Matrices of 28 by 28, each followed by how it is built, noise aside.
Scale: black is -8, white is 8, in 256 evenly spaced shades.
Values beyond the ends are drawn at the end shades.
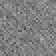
Toeplitz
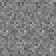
repeating columns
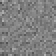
low rank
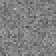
noise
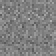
repeating columns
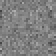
low rank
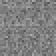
repeating columns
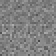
repeating columns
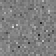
sparse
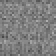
repeating columns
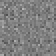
low rank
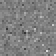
sparse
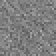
Toeplitz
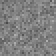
noise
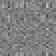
low rank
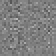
low rank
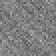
Toeplitz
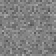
repeating columns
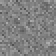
Toeplitz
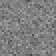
noise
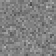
noise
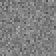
noise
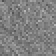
Toeplitz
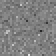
sparse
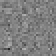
low rank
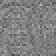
low rank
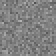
noise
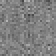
low rank
